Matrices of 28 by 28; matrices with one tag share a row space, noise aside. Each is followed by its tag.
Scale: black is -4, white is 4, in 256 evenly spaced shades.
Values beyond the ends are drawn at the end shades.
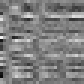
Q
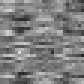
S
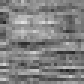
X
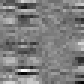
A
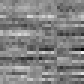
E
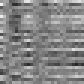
Q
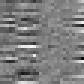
A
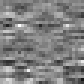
S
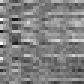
Q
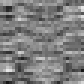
S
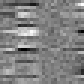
A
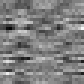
S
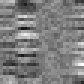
A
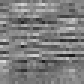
X
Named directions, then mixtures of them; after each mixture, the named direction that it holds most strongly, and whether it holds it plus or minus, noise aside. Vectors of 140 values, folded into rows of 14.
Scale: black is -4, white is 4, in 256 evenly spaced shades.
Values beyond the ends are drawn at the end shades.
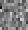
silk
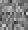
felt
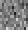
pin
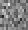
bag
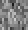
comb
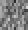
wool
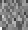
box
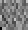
box, minus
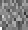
box, plus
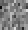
wool, minus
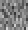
pin, plus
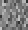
box, plus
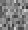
wool, minus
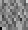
box, minus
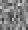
silk, minus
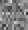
felt, minus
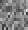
felt, minus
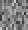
box, plus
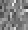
wool, minus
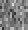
comb, minus
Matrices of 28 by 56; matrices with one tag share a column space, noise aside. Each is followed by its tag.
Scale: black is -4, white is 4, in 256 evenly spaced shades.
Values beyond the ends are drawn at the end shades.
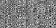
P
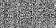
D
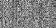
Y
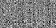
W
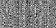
P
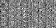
D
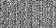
Y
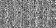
Y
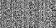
D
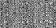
W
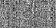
Y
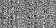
P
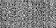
D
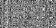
Y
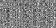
D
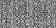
W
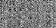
Y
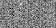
D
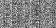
W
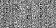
P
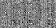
W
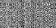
D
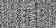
D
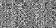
D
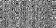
Y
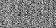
W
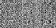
W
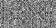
Y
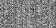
P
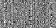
W
